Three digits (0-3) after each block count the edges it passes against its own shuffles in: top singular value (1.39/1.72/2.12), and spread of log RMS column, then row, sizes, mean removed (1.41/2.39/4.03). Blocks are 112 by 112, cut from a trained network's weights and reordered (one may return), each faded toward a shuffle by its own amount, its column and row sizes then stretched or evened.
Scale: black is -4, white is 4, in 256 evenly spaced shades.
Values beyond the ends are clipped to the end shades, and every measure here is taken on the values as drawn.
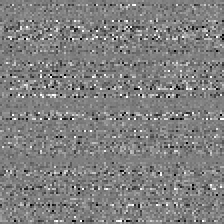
0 1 3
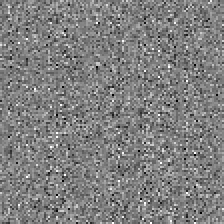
0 2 0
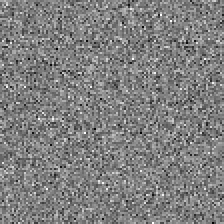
1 0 1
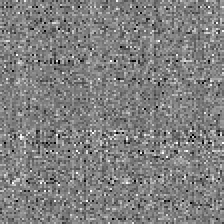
1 0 2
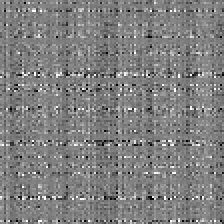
3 1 3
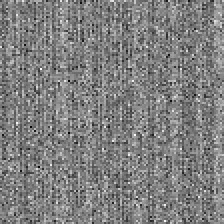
3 0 1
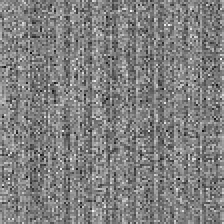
3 0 1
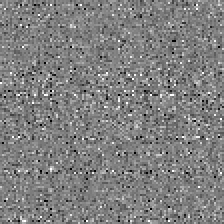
0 1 2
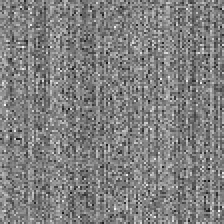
3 0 1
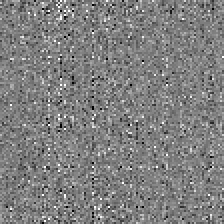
0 2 1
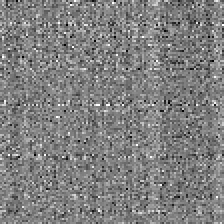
2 0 2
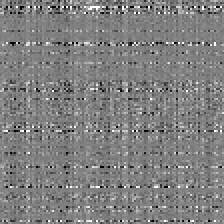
3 1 3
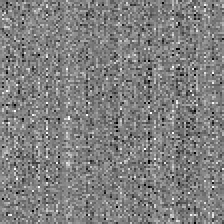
2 2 1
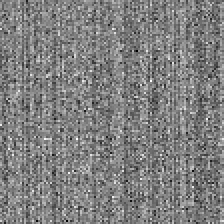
3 0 1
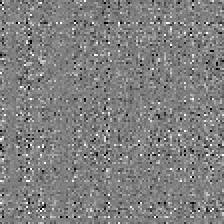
0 2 2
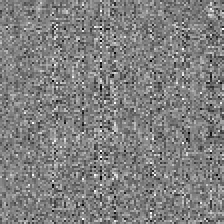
2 2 1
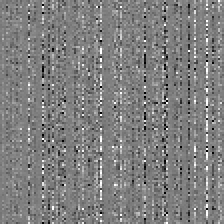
3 3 1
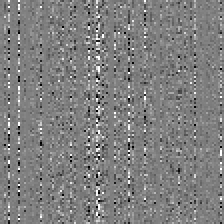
1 3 0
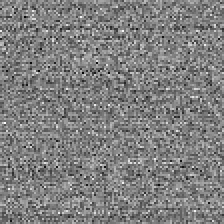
2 0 1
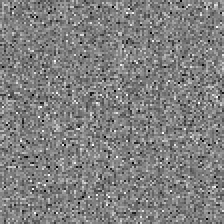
0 0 1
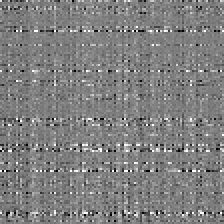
3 1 3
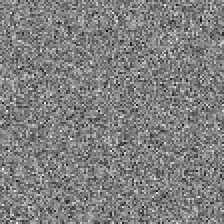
2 0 0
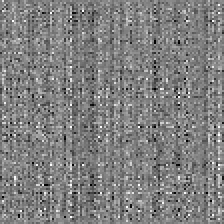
3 2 2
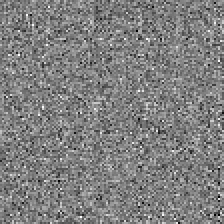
1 1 1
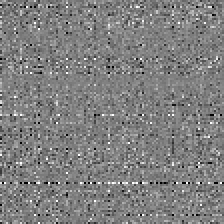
2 2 2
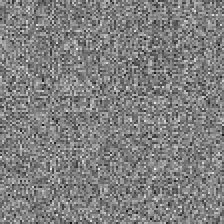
3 1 0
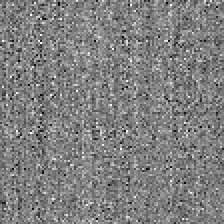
1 1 1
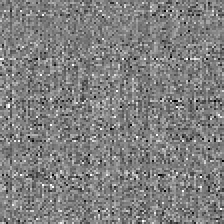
1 0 2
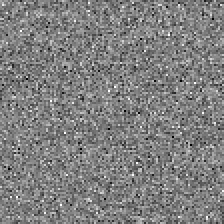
0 0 0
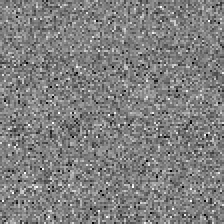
0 0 1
